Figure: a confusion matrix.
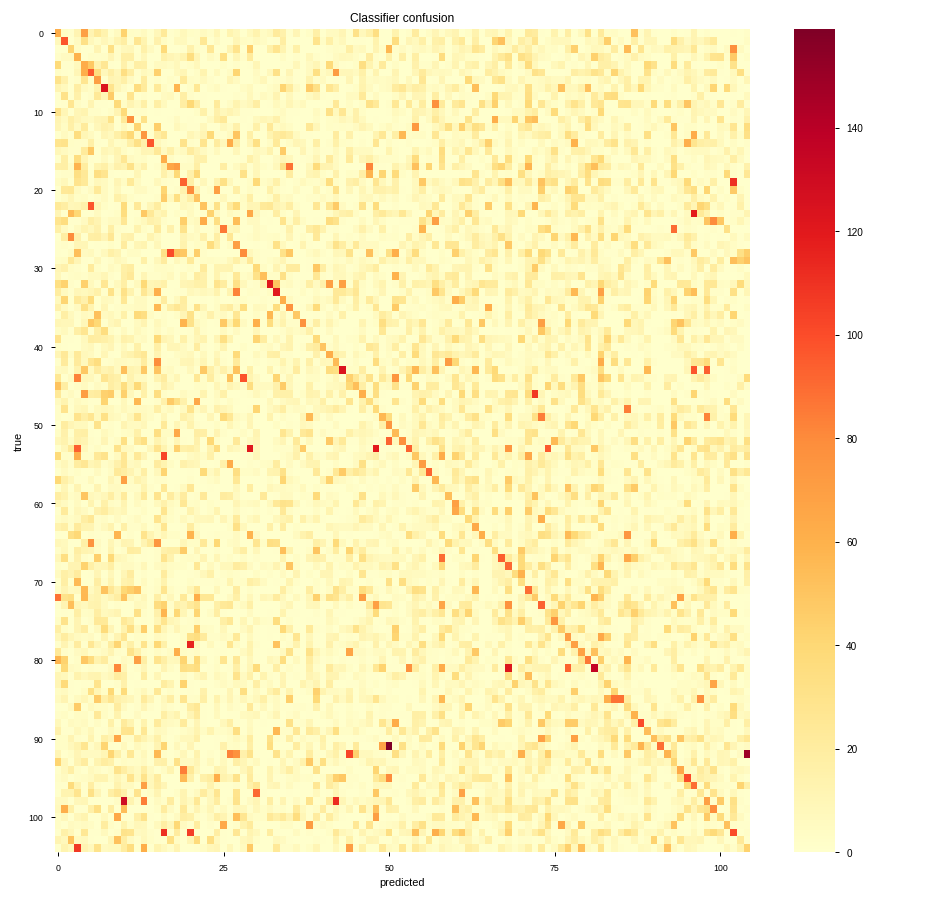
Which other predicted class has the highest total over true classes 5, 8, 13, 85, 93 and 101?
84
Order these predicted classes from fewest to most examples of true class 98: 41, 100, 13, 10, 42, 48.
48, 41, 100, 13, 42, 10
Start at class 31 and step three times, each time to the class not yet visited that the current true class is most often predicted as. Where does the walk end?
47
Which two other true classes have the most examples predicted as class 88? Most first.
91, 7
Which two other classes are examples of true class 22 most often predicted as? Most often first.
5, 72
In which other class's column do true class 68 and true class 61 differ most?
60
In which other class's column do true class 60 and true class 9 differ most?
57
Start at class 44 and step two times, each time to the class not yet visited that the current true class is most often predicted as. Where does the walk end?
17
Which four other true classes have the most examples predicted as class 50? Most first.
91, 52, 95, 2
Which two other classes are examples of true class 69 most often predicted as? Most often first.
70, 83
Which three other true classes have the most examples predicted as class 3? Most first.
104, 53, 44
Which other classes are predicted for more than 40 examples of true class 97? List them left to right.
30, 48, 61
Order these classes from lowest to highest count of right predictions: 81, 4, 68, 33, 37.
4, 37, 68, 33, 81
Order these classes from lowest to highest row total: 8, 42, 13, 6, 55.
8, 6, 55, 42, 13
